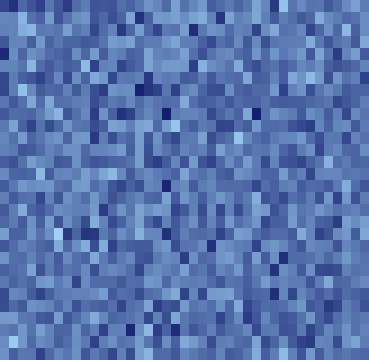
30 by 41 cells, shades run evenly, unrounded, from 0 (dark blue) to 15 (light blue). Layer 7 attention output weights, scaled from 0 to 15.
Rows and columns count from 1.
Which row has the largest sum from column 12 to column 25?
11
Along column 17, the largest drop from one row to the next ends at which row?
7
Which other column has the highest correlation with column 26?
22
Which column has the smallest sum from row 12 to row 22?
20
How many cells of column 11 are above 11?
4
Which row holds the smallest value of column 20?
28
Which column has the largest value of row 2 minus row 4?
23
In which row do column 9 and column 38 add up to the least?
26
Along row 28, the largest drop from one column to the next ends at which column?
18
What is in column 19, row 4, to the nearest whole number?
10
